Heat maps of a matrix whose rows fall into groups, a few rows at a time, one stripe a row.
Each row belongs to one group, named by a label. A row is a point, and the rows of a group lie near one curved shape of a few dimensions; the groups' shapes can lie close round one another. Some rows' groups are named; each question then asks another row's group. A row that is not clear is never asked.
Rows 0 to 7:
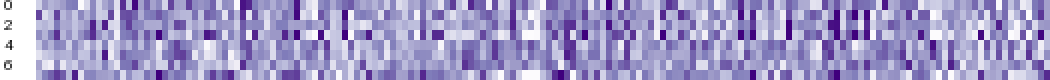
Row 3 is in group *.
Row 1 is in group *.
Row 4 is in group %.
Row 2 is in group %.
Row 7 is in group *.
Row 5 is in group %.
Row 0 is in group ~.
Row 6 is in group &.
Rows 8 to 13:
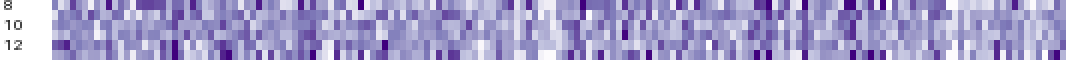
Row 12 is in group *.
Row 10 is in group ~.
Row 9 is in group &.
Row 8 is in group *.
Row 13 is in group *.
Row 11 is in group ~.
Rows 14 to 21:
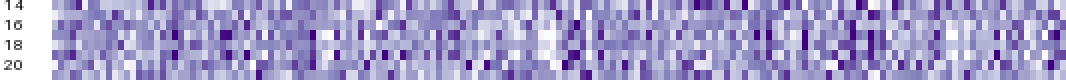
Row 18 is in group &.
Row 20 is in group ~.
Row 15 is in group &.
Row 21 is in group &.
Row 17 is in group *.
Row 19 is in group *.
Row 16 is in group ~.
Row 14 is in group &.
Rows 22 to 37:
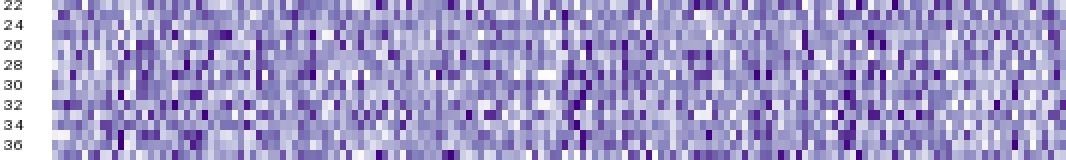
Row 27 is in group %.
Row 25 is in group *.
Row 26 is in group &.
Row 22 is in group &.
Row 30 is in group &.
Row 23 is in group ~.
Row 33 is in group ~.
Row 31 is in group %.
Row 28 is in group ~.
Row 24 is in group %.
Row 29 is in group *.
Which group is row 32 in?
*
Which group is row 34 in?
~
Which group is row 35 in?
%
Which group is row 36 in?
%
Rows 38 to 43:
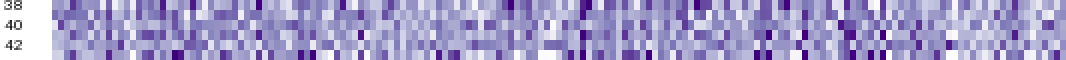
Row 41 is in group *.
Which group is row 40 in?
~
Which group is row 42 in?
%
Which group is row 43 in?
*
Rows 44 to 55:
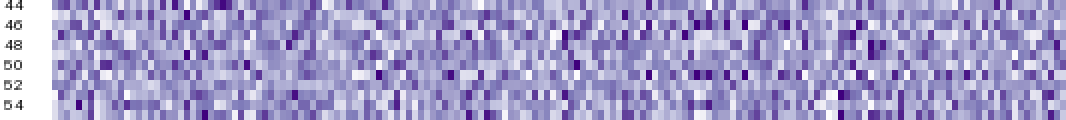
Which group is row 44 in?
*
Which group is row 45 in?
~
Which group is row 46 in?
&
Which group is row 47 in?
~
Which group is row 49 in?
~
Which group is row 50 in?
~
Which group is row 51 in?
&
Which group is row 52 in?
%
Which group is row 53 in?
~
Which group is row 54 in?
%
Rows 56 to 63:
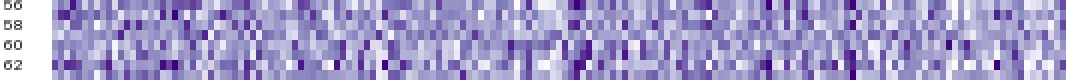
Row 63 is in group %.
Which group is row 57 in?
*
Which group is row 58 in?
~
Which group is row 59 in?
%
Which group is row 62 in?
*
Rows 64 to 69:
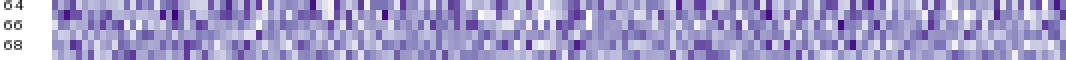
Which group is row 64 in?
*
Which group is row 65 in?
*
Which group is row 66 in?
~
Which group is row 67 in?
&
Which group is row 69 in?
%
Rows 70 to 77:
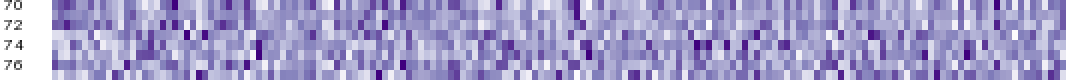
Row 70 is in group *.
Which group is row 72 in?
*
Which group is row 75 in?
&
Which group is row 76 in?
*
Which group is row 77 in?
&
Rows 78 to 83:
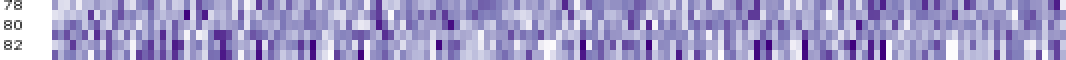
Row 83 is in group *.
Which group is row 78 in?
&
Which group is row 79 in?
~
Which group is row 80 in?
&
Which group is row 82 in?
*
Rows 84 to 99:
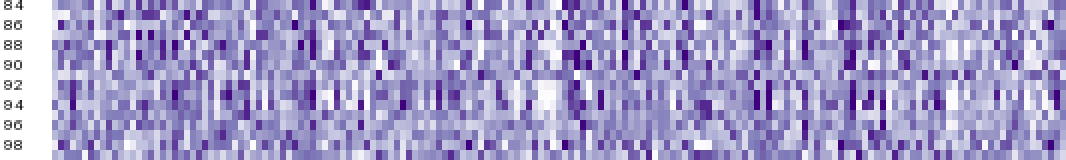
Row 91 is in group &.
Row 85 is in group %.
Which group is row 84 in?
~
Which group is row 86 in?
~
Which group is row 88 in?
*
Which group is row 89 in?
~
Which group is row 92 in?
*
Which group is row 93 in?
*
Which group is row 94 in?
*
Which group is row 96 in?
*
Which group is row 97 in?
&
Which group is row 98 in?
~
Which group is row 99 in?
&
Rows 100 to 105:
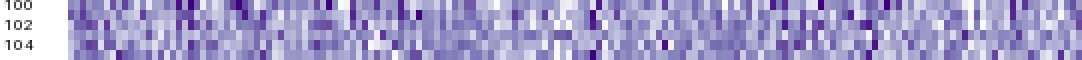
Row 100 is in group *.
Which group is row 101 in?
*
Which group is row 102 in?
*
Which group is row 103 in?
%
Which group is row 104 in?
&
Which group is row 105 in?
~
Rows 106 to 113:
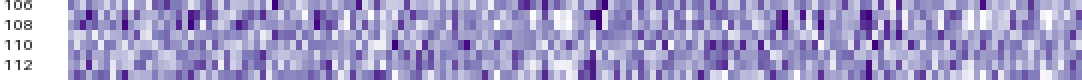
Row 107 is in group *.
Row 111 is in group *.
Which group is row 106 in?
&
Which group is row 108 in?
*
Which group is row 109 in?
&
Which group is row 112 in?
*
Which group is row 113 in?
~
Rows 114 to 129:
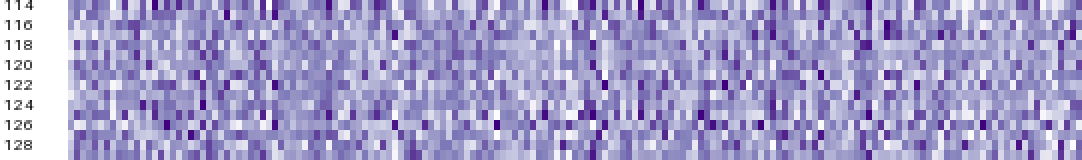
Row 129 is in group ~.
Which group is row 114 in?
~
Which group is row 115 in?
%
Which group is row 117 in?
&
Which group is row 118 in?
~
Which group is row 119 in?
~
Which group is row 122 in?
%
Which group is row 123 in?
~
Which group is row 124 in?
~
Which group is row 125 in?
~
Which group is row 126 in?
&
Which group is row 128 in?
%
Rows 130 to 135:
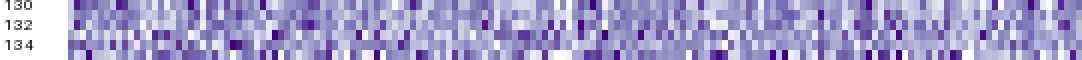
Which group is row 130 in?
~
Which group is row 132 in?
~
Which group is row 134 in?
*
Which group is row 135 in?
*
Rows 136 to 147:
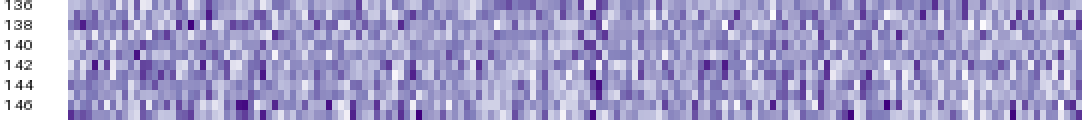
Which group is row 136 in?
%
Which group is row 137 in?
%
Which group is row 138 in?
*
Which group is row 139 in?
&
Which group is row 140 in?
~
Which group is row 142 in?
%
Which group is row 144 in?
*
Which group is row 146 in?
*
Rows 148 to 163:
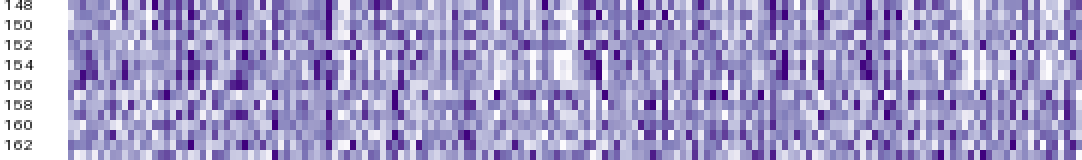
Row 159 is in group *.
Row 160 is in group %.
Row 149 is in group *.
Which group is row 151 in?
*
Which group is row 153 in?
*
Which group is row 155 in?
*
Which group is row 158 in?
&
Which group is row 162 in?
*
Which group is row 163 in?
&
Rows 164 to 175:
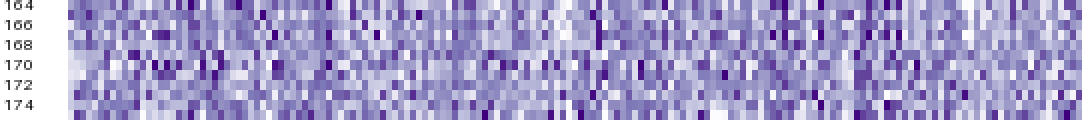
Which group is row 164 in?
*
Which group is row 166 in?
&
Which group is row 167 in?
*
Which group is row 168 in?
&
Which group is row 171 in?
%
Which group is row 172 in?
&
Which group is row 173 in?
%
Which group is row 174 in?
&
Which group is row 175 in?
~
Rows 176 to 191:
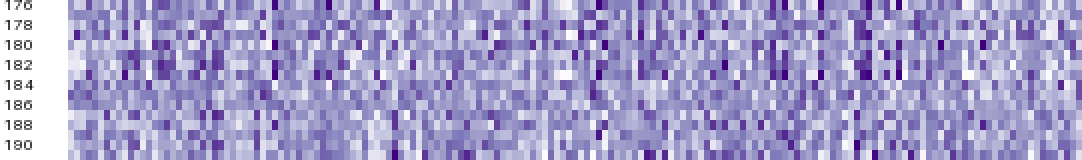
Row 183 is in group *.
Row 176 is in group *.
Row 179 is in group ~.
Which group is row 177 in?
~
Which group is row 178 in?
%
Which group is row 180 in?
&
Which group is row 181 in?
%
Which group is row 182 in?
%
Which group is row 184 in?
%
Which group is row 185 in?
*
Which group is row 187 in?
~
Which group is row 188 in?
&
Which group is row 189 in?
&
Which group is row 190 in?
~
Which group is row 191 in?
&
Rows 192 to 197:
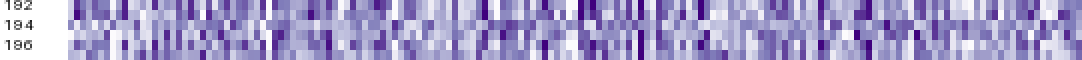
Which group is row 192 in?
~
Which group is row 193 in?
~
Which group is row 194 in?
%
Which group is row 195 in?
~
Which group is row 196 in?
~
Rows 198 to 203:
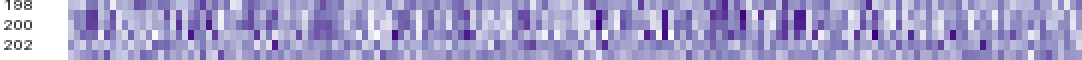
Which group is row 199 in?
&
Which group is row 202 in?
&
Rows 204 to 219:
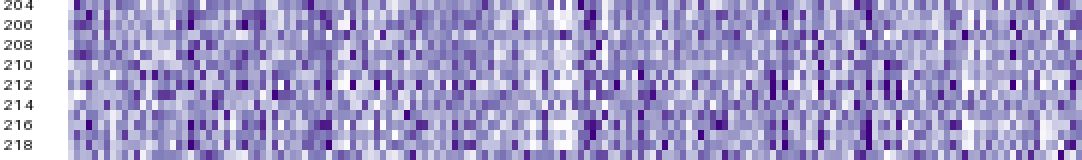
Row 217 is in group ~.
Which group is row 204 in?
~
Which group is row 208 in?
&
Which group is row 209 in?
*
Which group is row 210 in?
&
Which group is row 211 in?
~
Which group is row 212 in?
*
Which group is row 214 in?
~
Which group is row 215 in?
%
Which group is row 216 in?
*
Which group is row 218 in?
*
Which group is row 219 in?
%
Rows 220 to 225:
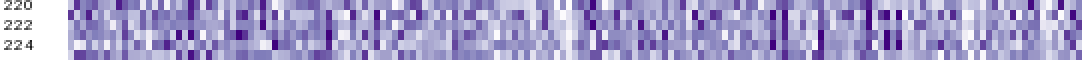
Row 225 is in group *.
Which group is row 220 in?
~
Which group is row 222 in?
~
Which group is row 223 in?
*
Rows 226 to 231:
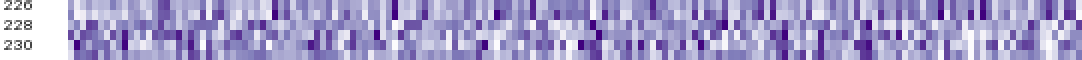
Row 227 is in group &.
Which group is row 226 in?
&
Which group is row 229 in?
*
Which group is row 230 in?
~
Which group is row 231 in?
*
